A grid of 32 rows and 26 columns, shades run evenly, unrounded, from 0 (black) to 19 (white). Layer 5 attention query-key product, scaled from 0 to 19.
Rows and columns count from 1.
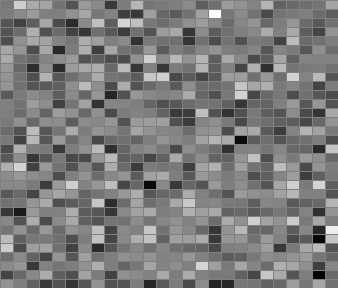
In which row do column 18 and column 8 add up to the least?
12
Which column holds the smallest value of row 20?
24
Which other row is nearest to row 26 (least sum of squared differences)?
27
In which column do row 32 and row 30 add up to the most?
16
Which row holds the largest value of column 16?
30
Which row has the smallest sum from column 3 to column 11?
32
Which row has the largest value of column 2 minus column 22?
1
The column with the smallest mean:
9
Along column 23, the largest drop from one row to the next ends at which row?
26
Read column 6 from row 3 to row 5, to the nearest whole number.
3 5 9
